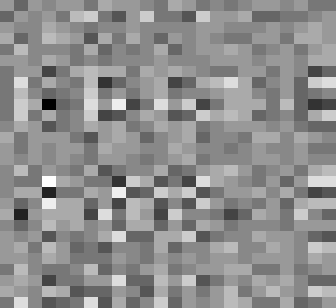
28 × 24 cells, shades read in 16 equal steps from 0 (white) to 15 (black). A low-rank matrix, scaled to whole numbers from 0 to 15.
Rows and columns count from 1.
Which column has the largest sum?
8
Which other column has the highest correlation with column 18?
7
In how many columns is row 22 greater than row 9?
12
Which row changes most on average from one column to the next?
10
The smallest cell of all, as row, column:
17, 4
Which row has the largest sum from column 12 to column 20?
20
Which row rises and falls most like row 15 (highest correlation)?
13
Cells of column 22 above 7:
11
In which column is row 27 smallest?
23
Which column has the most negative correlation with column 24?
3
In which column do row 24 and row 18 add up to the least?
9
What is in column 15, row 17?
2
